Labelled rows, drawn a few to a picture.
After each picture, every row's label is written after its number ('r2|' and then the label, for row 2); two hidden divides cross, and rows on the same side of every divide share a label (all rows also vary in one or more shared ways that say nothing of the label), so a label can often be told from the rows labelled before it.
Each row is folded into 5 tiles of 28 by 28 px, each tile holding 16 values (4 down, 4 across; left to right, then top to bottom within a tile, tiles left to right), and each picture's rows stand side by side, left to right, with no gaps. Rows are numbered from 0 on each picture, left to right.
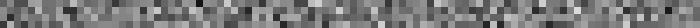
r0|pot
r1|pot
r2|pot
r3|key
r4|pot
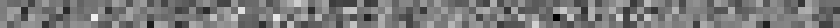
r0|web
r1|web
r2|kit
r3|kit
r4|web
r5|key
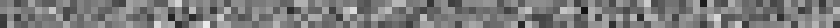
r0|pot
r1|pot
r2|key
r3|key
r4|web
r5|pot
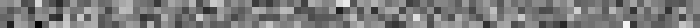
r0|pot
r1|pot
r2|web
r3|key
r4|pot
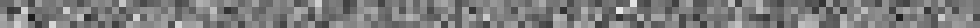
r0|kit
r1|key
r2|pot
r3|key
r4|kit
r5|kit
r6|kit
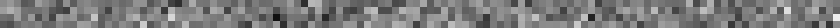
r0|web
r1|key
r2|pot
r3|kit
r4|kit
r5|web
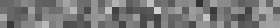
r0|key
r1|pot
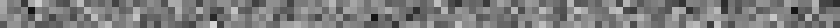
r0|pot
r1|pot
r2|kit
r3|kit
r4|pot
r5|web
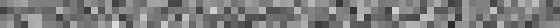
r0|kit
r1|key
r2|pot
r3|key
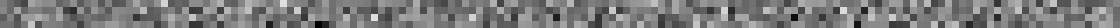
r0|pot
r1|key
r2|web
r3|kit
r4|web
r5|kit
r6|key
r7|pot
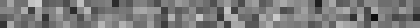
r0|pot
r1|web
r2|kit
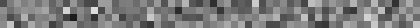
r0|kit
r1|web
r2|pot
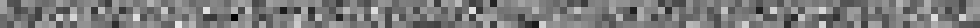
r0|web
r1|kit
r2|kit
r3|web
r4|pot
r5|kit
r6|web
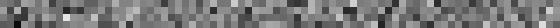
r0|web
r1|pot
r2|pot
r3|web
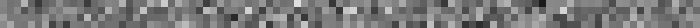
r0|key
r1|key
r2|key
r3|pot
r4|web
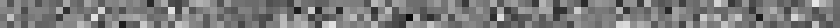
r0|web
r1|key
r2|key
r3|kit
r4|pot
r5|key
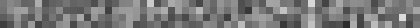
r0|pot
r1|pot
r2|web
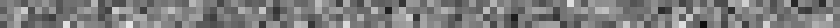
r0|pot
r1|kit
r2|pot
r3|kit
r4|pot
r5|pot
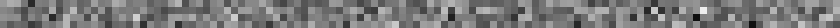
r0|web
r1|web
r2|key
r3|kit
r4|kit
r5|web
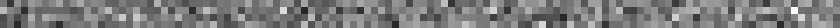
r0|web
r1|kit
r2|web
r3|key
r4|pot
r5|kit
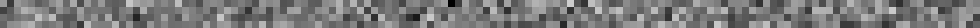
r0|kit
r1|pot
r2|kit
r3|key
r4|pot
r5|pot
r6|pot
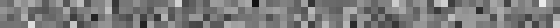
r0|kit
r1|pot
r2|key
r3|key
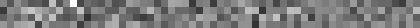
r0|kit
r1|web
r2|pot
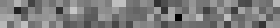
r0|key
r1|web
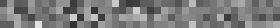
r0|web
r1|kit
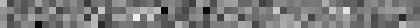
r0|web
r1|web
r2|kit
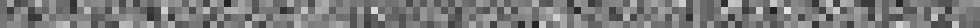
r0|pot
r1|kit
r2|kit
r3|web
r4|key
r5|pot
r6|pot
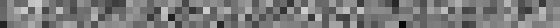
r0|pot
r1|kit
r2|kit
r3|pot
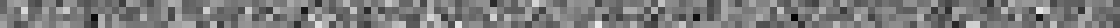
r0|kit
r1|kit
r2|key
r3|key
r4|kit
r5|kit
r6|pot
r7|kit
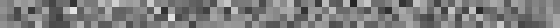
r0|key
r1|web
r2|web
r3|web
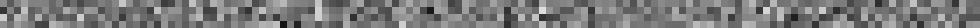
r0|kit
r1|pot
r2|pot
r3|kit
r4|pot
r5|kit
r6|kit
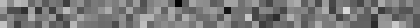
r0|key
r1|key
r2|kit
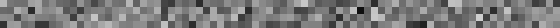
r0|pot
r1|web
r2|key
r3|pot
